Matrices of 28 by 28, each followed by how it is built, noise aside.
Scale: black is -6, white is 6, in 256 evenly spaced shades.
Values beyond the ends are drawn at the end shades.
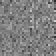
uneven columns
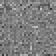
uneven rows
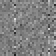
uneven columns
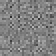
low rank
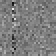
uneven columns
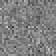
low rank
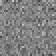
low rank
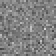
noise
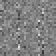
uneven columns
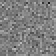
noise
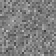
Hankel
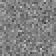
noise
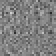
low rank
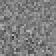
lower triangular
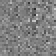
low rank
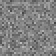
repeating columns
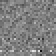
uneven rows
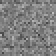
repeating columns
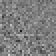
lower triangular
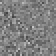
lower triangular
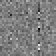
uneven columns
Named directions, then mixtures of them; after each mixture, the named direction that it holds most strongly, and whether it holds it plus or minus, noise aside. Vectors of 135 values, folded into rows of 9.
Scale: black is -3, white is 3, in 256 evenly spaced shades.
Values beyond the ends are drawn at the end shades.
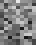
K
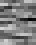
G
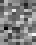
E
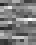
G, minus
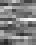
G, minus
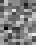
E, plus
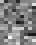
K, minus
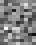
E, minus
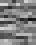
G, plus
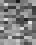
K, minus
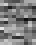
G, plus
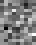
E, plus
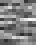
G, minus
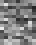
K, minus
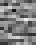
G, minus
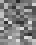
K, minus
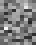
E, minus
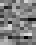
G, plus
